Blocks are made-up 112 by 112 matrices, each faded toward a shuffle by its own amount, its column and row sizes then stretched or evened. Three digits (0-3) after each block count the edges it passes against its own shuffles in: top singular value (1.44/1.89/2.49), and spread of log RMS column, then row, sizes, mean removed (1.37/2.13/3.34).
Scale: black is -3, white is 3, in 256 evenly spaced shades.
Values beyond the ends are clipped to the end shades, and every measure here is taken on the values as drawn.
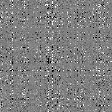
2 3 2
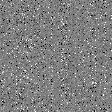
0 2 0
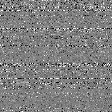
2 0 3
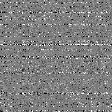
2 1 3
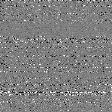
1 0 3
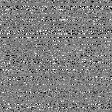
1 0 3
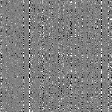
3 3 1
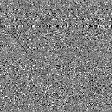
2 0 2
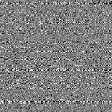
3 0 3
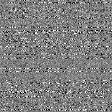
1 1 3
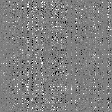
2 3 2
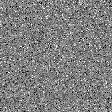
1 0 1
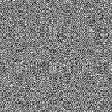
3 0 0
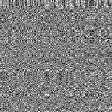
3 0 2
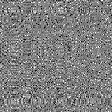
3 0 1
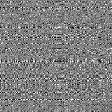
3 0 3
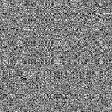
3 0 2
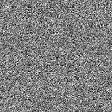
2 0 1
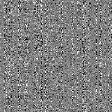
2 3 1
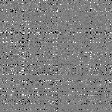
2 2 3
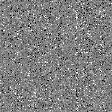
1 2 1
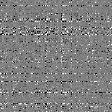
3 2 3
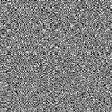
3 0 2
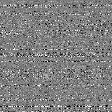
2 0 3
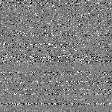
0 0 3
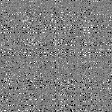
1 2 3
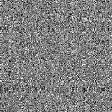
2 1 1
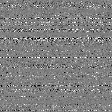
2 0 3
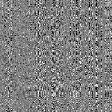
3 3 0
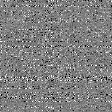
1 2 3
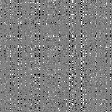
3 3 2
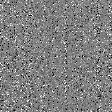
0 2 1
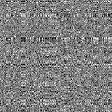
3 1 2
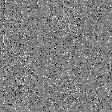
0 2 1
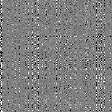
3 3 2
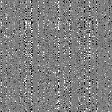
3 3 1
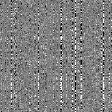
3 3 0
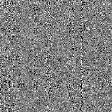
2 2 1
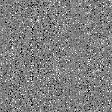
1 2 0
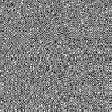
3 0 0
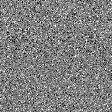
1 0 1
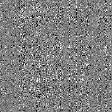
1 3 2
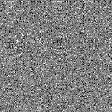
2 1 1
